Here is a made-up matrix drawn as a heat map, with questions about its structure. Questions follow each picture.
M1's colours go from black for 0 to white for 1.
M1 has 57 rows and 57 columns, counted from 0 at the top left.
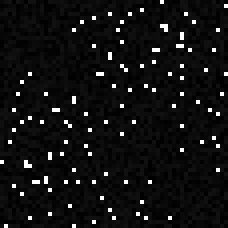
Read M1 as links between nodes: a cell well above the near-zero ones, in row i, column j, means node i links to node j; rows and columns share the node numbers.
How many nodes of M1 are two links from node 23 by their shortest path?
7
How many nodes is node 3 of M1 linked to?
3
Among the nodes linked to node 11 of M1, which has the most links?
node 45
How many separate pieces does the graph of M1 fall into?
3
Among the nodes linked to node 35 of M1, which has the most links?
node 16
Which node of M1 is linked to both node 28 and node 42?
node 54
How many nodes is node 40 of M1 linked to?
2
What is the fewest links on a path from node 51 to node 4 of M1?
5
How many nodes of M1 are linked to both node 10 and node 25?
0
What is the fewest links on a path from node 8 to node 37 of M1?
2
